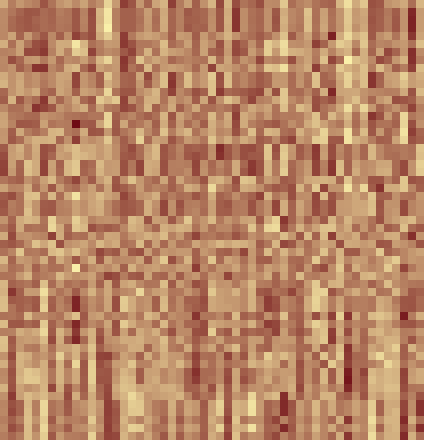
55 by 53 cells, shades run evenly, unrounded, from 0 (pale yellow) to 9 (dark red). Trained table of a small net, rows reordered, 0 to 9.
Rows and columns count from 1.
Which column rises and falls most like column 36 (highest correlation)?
53
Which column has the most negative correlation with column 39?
52
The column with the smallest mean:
43
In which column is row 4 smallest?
14
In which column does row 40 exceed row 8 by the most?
44
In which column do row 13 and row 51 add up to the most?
51
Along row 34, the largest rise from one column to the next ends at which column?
11
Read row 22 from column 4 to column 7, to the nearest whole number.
2 3 7 3
